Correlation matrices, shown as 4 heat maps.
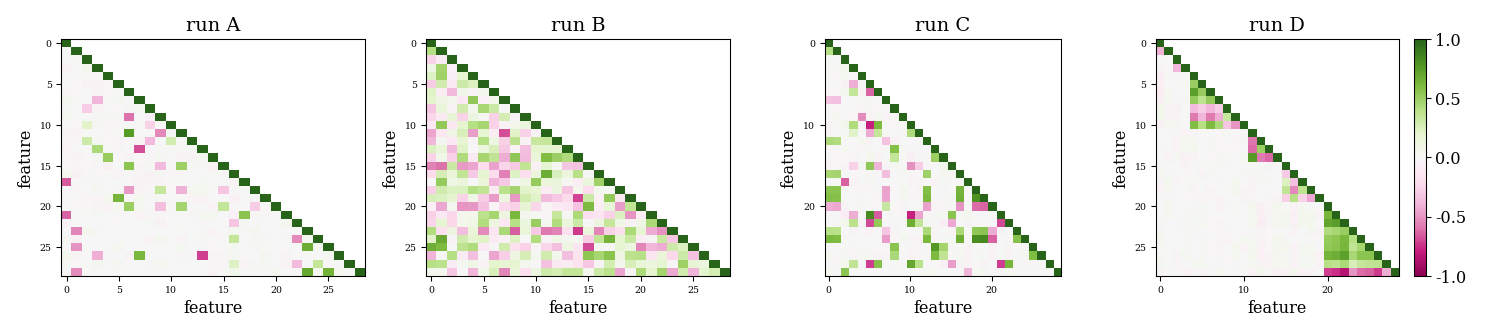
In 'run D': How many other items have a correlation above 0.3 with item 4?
4
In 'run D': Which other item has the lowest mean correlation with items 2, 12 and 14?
3
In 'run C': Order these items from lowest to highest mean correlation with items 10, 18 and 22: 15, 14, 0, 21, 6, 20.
21, 15, 20, 14, 0, 6
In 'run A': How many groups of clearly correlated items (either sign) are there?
8
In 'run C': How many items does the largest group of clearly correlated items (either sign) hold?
10
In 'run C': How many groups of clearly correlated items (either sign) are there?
5
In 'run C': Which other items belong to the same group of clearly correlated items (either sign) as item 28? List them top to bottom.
2, 17
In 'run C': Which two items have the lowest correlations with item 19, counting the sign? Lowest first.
20, 7
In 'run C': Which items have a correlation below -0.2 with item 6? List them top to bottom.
5, 15, 21
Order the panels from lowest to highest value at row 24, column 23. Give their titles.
run B, run A, run D, run C
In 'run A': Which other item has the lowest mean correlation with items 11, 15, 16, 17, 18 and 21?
0
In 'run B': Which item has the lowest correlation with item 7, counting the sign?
11
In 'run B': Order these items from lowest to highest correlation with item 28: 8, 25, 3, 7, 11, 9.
7, 25, 9, 3, 8, 11
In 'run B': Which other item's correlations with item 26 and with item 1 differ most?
15
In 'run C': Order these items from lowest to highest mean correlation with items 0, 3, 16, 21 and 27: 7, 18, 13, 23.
7, 13, 23, 18
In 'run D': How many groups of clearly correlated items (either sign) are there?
6
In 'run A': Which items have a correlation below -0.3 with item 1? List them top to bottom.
23, 25, 28
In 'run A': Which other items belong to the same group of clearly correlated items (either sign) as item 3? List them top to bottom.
7, 13, 26
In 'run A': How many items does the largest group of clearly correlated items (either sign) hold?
6
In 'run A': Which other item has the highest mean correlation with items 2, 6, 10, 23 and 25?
28
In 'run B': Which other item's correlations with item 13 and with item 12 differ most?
0
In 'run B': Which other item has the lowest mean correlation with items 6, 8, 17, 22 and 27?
23
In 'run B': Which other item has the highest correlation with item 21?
8
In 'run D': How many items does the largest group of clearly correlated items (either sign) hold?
9
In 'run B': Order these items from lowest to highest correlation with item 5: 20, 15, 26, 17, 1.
20, 15, 26, 17, 1
